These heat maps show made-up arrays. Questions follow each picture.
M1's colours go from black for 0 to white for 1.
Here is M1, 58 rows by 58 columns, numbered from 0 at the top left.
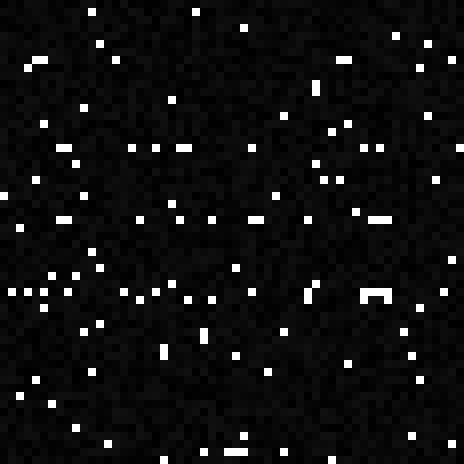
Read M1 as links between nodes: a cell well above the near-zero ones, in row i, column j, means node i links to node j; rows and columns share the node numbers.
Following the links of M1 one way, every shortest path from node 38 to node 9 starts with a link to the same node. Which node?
node 5
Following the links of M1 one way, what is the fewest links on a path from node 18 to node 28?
3
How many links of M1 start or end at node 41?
6
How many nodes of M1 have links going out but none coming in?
4
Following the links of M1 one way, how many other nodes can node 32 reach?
9
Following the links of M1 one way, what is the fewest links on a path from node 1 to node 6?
3
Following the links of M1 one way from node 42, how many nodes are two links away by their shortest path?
1
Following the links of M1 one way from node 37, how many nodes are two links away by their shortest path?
4
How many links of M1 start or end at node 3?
3
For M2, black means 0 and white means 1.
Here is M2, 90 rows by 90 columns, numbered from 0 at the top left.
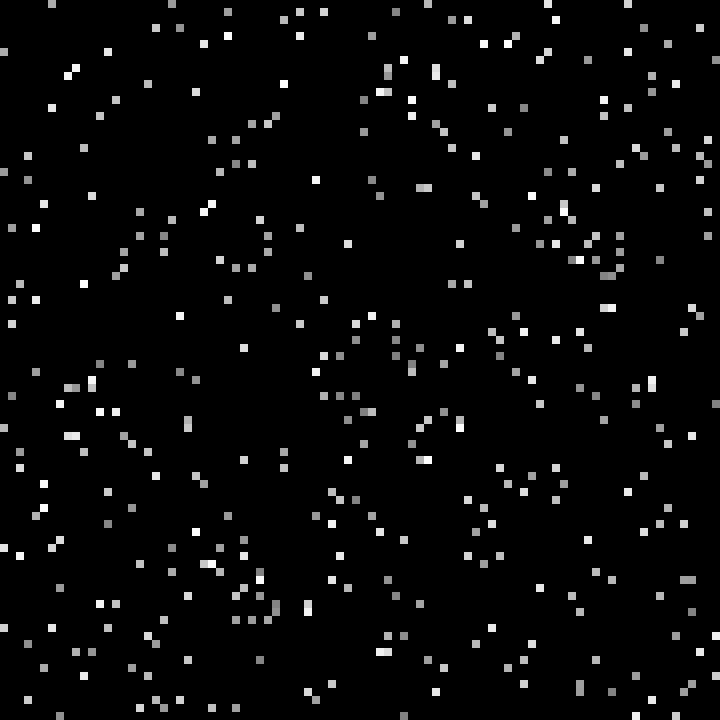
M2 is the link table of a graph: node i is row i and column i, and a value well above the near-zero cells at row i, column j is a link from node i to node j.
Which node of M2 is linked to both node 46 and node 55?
node 51
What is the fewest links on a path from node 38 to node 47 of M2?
5
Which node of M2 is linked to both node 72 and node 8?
node 48
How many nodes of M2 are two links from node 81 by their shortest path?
10
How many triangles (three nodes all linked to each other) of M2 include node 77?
4
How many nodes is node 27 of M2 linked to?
4
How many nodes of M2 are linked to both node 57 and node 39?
0
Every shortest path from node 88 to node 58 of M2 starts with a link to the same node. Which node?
node 29
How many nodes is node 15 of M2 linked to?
3
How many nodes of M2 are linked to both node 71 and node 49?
1
